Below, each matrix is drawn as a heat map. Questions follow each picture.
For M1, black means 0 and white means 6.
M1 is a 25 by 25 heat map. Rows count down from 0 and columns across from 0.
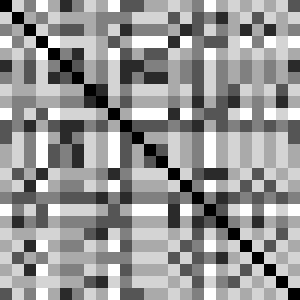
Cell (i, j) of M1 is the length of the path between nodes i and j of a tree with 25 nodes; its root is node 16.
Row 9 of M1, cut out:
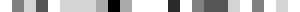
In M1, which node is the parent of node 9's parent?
18
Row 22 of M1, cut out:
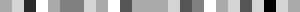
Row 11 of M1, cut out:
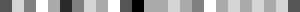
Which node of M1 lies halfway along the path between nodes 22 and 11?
10
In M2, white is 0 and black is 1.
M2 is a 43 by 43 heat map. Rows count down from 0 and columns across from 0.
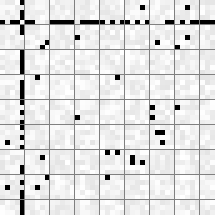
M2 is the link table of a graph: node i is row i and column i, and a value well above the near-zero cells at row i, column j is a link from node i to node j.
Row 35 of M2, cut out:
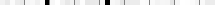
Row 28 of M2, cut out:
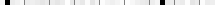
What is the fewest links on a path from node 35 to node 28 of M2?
6
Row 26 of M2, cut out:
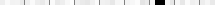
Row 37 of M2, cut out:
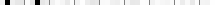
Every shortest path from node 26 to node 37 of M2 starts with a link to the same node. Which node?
node 32
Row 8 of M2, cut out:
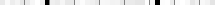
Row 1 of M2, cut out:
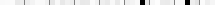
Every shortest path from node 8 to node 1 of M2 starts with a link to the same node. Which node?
node 31
